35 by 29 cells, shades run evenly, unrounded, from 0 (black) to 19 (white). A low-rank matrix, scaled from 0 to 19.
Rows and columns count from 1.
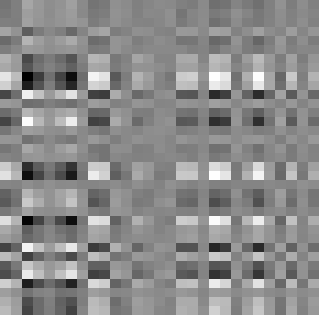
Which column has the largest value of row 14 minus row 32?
3
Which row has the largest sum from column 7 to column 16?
7
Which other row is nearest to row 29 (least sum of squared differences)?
35
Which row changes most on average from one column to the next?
9
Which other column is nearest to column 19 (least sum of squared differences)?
14
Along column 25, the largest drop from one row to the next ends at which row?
11
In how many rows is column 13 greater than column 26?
18
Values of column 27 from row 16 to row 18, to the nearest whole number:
11 9 9
